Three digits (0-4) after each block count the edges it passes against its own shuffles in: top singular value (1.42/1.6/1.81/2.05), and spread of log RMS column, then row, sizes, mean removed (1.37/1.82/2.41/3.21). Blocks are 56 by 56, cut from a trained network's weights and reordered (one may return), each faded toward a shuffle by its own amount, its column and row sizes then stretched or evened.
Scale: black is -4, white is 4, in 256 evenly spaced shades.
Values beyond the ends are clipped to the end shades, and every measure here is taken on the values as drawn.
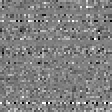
2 0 4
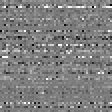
2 0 4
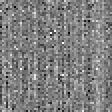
3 2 0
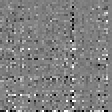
2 3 3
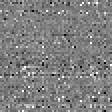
0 1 3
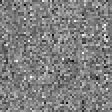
1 2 1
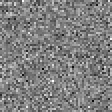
0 0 1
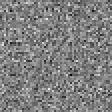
2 0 2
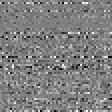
1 0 4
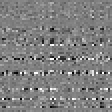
3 1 4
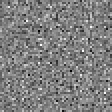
0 2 1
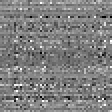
3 2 3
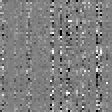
2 4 0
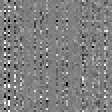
3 4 0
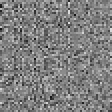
4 2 0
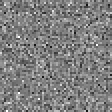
1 0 1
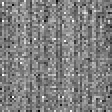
4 0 2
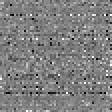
1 1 3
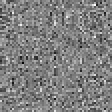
2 3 0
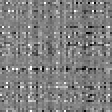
4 1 4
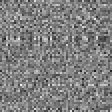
4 0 3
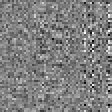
3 3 1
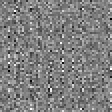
3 3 0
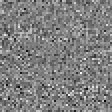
1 0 2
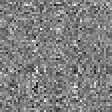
3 2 2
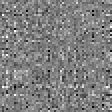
3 3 2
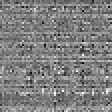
4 2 1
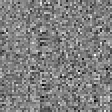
3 1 1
